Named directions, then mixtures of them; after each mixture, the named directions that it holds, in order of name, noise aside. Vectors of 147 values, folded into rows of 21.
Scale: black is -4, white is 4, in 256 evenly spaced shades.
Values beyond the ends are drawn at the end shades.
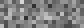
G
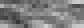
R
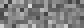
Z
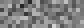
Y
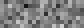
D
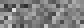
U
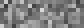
G, Z.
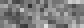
R, Z.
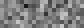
D.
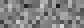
D.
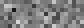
D, U, Y.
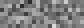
Y.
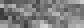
R.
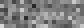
G, R.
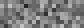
D.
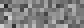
U, Z.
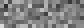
Z.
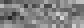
D, R.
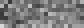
R, Z.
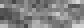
R.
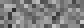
U, Y.
